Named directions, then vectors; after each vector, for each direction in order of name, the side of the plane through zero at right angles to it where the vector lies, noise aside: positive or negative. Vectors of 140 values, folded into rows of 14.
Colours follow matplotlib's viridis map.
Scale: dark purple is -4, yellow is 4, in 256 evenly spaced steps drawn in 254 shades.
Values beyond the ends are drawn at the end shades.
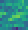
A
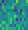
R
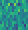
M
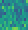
negative, negative, positive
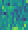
negative, negative, positive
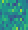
negative, negative, negative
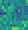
negative, negative, positive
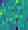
positive, positive, positive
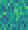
positive, positive, negative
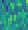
positive, negative, positive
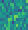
positive, negative, positive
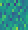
negative, negative, negative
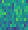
positive, positive, negative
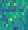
positive, positive, positive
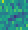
negative, positive, negative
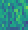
positive, positive, negative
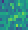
positive, negative, positive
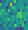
positive, negative, negative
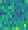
negative, negative, positive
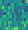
negative, negative, positive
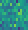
positive, negative, negative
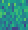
positive, positive, negative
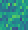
positive, positive, positive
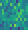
positive, negative, negative
